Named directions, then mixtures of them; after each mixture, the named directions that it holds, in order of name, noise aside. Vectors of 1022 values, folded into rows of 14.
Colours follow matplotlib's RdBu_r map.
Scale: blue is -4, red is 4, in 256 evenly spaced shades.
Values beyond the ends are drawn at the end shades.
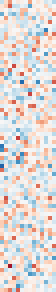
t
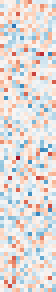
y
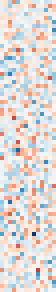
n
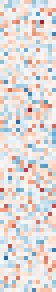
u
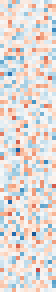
n.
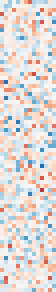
u, y.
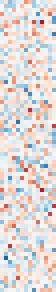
u.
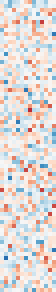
u.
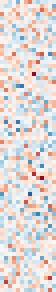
u, y.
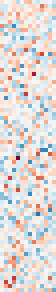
y.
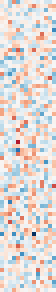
n.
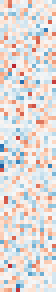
t.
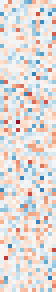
u, y.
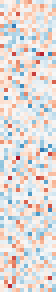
y.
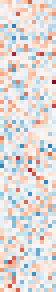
t, y.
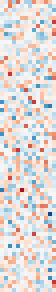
n, u.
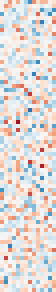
u, y.
